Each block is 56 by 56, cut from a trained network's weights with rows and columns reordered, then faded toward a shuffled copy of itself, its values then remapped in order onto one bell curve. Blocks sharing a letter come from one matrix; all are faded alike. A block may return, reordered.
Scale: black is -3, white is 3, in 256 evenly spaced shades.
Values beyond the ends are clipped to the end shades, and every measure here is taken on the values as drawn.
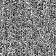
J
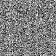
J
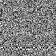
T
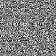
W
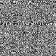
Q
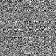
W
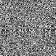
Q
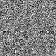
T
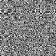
W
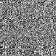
W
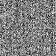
J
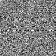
T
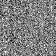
J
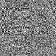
W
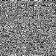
Q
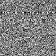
T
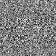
W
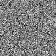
T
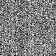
J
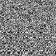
W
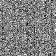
J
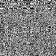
W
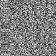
T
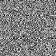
W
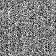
J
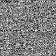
Q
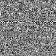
W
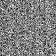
J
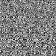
Q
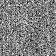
J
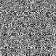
Q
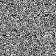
W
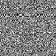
W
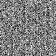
J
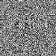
W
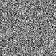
T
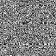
W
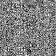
J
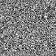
Q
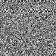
W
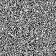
J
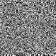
Q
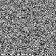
T
